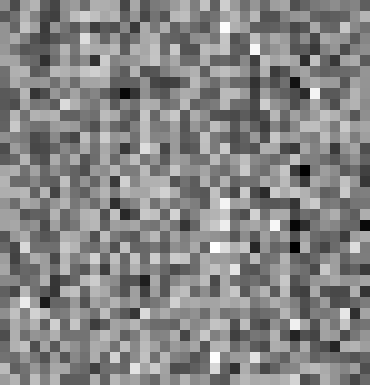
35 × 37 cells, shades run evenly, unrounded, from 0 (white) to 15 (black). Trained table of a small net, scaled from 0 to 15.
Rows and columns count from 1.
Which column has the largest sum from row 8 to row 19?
26
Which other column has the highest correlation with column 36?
7
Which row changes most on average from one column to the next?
27
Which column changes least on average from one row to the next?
1
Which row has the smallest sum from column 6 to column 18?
5
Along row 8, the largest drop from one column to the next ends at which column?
31
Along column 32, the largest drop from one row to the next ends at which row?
6
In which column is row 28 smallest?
3
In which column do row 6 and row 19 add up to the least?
32
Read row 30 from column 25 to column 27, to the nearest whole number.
4 10 11
